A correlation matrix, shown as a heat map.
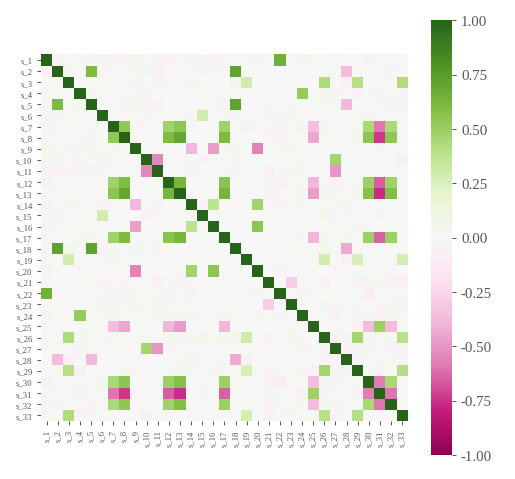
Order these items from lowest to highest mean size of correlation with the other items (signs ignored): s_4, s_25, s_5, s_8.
s_4, s_5, s_25, s_8
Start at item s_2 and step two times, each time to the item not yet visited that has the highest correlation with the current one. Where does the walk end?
s_5
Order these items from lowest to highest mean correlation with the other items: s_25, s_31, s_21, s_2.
s_31, s_25, s_21, s_2
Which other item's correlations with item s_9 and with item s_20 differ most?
s_16
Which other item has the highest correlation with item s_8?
s_13
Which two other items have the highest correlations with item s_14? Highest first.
s_20, s_16
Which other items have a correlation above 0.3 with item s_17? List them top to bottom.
s_7, s_8, s_12, s_13, s_30, s_32
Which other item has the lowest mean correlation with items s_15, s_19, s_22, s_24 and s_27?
s_11
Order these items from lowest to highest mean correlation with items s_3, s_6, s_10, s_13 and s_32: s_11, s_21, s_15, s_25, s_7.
s_25, s_11, s_21, s_15, s_7
